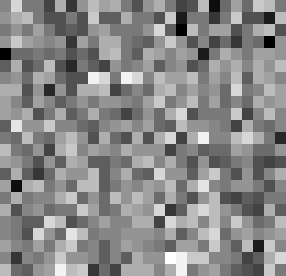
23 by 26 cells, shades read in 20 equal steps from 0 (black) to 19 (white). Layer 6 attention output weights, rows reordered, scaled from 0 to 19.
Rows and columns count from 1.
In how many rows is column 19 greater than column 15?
13
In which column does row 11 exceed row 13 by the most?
5
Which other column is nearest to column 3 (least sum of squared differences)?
21
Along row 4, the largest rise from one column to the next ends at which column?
26
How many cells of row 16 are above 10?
14
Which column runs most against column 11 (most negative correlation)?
1
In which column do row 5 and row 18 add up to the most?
15
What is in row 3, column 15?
16
